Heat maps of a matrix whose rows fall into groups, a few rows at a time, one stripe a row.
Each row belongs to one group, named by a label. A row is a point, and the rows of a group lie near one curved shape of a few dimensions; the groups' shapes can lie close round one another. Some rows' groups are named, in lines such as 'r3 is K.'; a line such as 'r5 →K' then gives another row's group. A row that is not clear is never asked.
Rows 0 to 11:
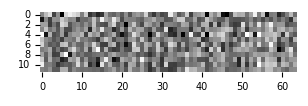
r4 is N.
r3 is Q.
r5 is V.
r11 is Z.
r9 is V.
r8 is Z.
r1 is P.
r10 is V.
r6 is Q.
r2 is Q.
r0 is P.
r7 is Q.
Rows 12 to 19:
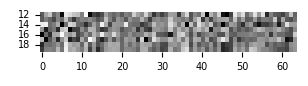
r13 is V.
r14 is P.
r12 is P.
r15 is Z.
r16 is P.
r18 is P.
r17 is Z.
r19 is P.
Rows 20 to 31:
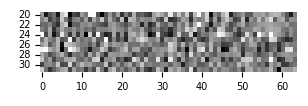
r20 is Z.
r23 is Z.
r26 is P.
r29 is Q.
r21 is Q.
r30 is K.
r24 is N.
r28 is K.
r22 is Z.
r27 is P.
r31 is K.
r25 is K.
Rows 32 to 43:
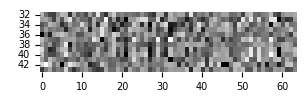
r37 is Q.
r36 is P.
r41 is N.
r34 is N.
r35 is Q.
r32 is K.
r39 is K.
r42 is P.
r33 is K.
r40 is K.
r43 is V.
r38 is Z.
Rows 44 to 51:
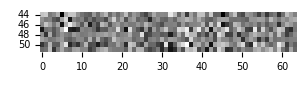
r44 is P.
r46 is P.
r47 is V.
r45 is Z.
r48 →Z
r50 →V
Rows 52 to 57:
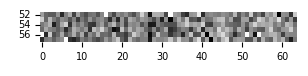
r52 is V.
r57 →V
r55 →Q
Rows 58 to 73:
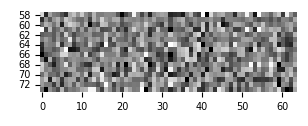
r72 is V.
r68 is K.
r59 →P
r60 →P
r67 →Z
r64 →V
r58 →N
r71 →P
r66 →P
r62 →V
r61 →N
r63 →K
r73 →Z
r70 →Q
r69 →Q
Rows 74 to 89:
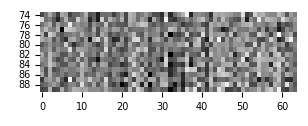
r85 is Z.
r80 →V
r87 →K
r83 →V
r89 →Z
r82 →N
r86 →N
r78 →N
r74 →V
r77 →P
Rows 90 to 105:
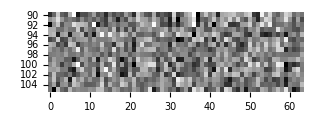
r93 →K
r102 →Q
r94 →P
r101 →Q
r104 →P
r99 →Q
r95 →Z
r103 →P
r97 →K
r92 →P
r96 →Q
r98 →K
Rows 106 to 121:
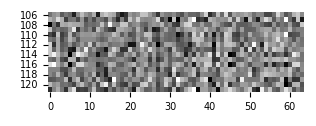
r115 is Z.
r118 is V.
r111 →Z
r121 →V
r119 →V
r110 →Z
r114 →P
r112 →N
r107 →N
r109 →Z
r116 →P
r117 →V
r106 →Q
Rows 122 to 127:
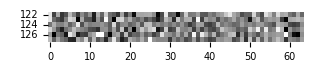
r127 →V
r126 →Z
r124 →K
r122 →N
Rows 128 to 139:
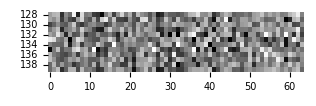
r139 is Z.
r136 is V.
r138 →Q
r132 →N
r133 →P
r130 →V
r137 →K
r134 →V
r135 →P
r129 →Q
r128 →Z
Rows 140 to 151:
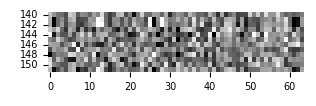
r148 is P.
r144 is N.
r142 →Z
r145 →N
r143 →N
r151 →Z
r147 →K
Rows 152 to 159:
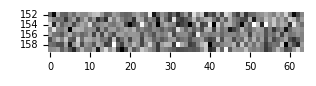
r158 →V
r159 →Q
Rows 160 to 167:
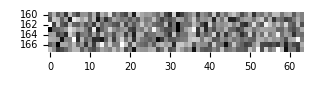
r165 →Z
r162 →N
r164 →Q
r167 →K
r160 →Q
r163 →P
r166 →P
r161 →P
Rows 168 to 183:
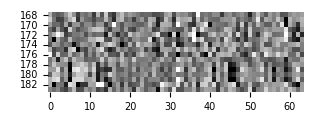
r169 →K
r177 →P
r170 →V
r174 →Q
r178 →P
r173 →Z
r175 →Z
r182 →Z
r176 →N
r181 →P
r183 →V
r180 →P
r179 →P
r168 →K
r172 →N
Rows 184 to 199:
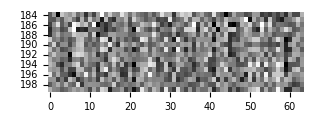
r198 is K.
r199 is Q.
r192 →P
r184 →P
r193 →V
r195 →Q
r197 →Q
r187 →V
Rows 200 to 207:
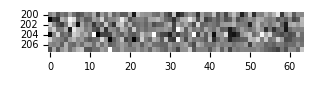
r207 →P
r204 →P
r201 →P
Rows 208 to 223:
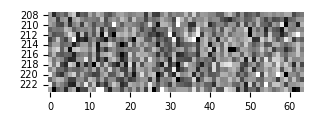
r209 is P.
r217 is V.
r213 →V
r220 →K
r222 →V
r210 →V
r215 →P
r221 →N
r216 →Q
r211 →K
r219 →Q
